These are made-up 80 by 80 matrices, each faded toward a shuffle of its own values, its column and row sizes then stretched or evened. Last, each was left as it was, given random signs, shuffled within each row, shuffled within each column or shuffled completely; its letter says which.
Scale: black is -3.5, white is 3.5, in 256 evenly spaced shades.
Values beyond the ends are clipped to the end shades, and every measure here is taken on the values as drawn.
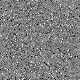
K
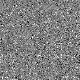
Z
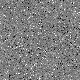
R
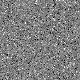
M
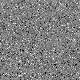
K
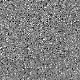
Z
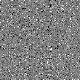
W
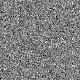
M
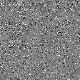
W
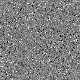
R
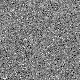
R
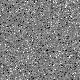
R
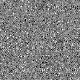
W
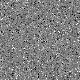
M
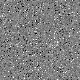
M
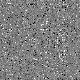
W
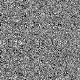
W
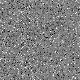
M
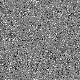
K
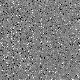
M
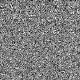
Z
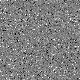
K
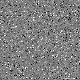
K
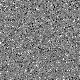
K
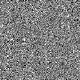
W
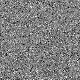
K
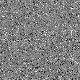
K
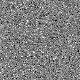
K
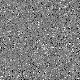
Z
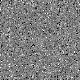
Z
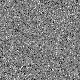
R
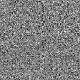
W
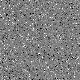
K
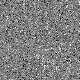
M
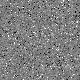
R
